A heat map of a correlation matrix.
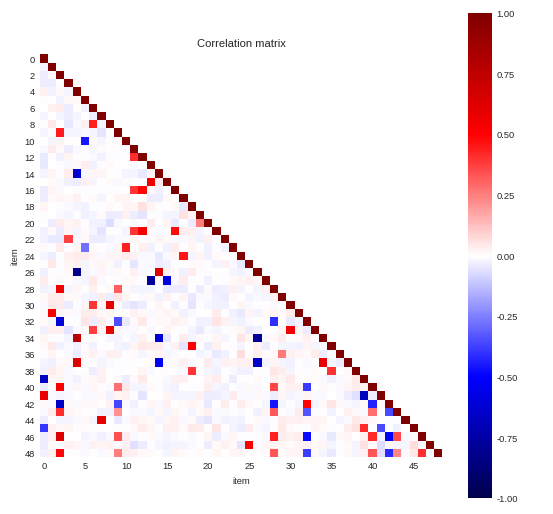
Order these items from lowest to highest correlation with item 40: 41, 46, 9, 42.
42, 41, 9, 46
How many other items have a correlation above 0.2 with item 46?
6
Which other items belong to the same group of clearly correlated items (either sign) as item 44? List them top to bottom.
7
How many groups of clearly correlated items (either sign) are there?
15
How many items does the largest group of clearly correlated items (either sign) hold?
9
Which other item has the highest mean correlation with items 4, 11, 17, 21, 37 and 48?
34
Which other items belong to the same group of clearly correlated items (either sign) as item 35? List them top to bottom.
18, 38
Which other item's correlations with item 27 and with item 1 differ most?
13
